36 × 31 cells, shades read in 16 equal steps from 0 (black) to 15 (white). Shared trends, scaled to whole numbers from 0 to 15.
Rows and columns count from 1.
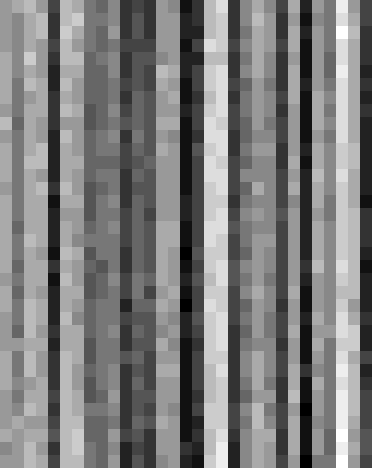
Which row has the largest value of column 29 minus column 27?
36
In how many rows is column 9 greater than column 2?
2
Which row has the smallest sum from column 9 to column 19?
1
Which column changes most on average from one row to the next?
21
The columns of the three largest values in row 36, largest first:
29, 19, 18
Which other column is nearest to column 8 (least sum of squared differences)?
9
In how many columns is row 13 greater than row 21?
10
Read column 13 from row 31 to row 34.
5 4 5 3
